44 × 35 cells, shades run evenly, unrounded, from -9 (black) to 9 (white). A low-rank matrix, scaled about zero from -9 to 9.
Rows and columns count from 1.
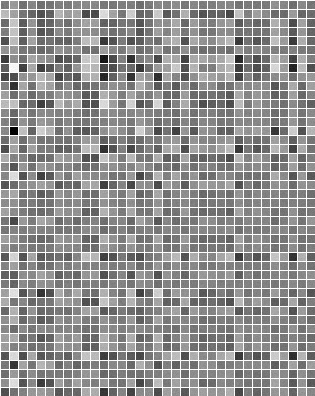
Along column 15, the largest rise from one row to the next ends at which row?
18
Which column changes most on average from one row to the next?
2
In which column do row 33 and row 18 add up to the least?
5
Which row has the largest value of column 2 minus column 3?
8
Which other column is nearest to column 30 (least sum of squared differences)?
28
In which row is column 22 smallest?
15
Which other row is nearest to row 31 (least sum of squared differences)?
21
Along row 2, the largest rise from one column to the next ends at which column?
12
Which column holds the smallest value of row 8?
33
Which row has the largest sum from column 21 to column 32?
7
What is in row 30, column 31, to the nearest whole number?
1
